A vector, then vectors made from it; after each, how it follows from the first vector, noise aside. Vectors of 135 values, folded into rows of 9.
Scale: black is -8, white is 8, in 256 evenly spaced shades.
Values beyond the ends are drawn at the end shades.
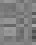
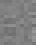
negated, shrunk.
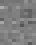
reversed, negated, partly zeroed.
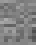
copied.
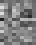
reversed, negated, scaled up.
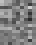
wrapped around, scaled up.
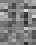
wrapped around, scaled up.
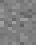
reversed, negated, partly zeroed.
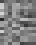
reversed, negated, scaled up.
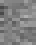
reversed.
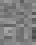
copied.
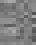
copied.
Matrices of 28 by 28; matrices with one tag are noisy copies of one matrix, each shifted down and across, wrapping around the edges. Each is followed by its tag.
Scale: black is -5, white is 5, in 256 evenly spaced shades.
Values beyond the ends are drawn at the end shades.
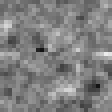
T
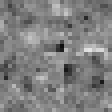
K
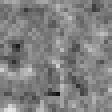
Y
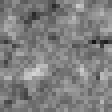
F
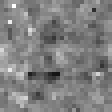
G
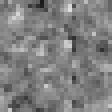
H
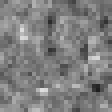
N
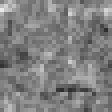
F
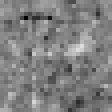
F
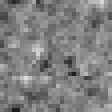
T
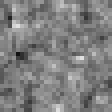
N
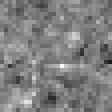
T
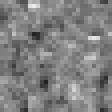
N
